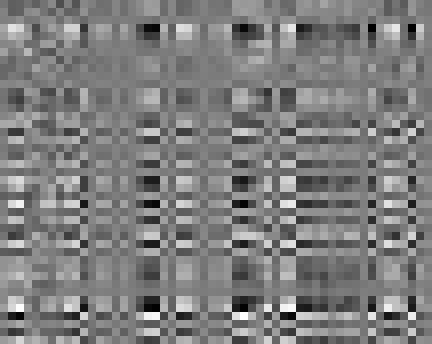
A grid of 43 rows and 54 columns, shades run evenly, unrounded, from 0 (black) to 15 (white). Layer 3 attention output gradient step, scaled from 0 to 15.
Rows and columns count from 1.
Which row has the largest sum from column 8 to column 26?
4
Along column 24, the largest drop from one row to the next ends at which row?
40
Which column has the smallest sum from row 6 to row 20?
7
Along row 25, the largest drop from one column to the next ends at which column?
8
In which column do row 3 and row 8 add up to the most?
33
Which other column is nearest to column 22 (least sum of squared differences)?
26
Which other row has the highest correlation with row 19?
1
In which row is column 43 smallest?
39
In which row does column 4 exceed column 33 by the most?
16
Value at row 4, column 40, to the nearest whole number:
5
